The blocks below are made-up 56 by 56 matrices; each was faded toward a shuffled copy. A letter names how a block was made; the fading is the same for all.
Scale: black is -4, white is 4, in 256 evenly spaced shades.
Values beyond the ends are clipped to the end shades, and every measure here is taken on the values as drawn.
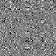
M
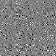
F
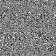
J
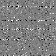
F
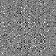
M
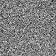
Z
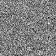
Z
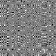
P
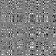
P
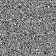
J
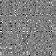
M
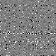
F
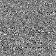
J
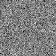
Z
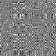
P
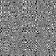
M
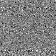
J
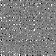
F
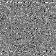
J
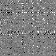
F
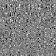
M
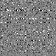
F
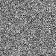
Z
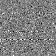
J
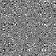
M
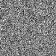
Z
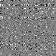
F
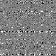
F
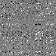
F
